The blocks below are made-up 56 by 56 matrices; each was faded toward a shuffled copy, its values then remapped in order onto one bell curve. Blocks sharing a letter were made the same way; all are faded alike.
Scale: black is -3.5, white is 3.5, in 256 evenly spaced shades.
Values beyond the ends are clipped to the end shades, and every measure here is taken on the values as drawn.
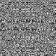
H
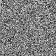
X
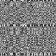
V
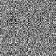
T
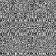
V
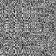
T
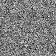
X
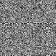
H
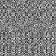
V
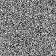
X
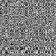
V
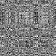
V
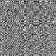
V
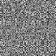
H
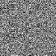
H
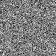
X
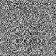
H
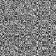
T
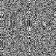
T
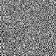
T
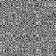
V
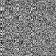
T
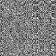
T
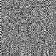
T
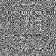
H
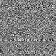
H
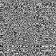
H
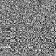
H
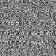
H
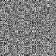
T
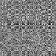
V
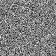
X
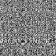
H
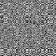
V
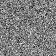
X
